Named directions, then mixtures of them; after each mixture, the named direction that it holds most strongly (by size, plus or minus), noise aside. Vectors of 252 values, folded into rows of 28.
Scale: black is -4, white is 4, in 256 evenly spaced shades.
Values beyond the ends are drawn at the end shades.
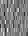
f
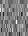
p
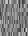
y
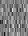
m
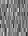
f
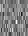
p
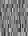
y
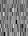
p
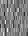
f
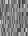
y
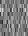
m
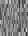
y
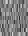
y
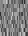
y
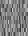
y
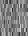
y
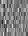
f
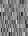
p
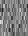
m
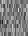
m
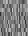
y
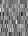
p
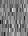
m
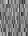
y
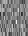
p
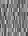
f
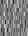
f
